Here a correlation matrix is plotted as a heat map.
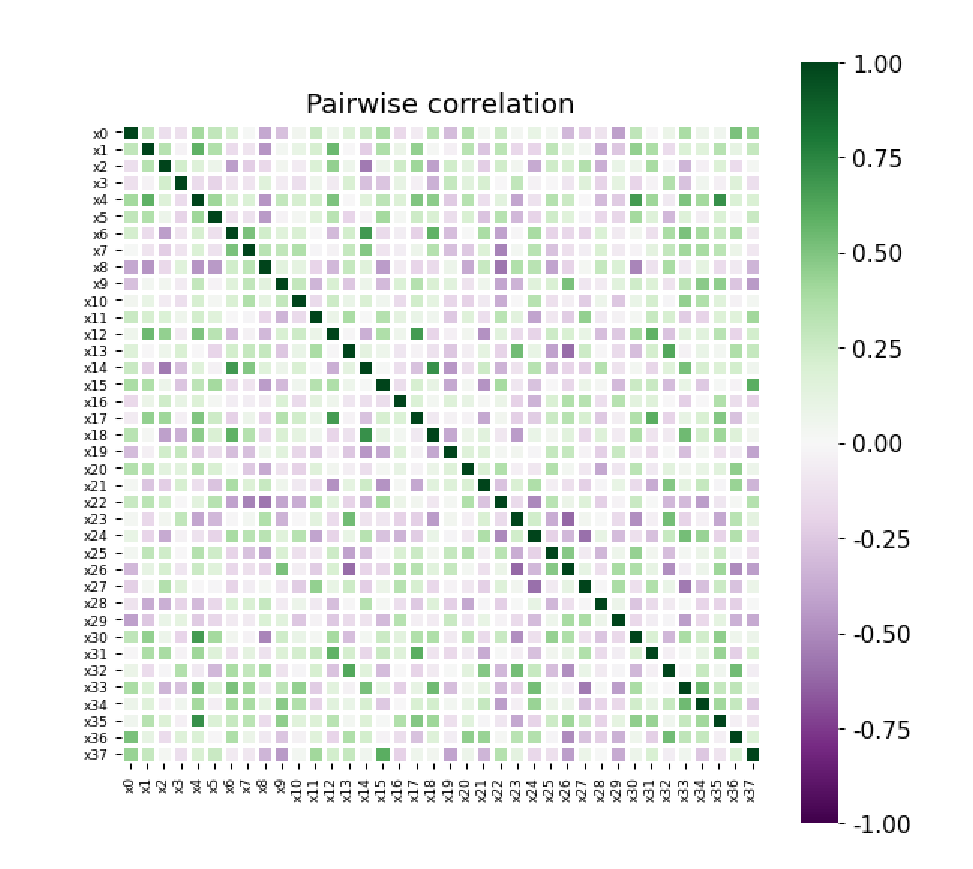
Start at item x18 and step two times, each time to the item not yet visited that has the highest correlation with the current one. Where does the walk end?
x6
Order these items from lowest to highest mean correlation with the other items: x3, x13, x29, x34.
x29, x3, x13, x34
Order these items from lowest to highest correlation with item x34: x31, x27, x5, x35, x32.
x27, x5, x31, x32, x35
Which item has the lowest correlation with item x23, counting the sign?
x26
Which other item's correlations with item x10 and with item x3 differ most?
x33
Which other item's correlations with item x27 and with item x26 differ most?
x13
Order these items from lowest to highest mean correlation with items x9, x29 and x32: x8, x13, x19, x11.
x11, x13, x19, x8
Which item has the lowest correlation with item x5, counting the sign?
x8
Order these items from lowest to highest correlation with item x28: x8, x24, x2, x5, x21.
x2, x5, x21, x24, x8
